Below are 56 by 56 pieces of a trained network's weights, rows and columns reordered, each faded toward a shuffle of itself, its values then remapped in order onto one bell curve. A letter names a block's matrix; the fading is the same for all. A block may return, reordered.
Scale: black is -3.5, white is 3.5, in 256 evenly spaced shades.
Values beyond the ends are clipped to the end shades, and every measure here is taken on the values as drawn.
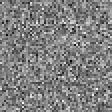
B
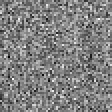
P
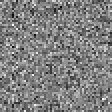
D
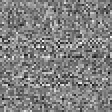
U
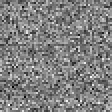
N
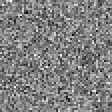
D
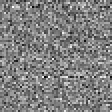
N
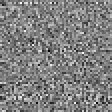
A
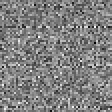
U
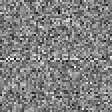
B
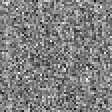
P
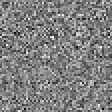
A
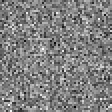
P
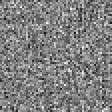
P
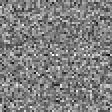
N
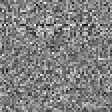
B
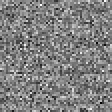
N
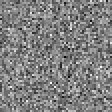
D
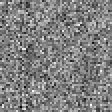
P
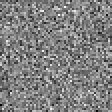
D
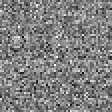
N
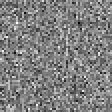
D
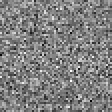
N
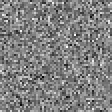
D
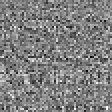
A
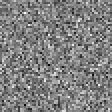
D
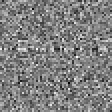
B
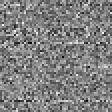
U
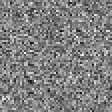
A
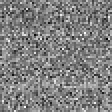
N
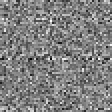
B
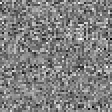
A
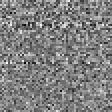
U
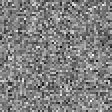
N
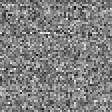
N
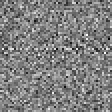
B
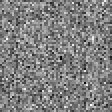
P
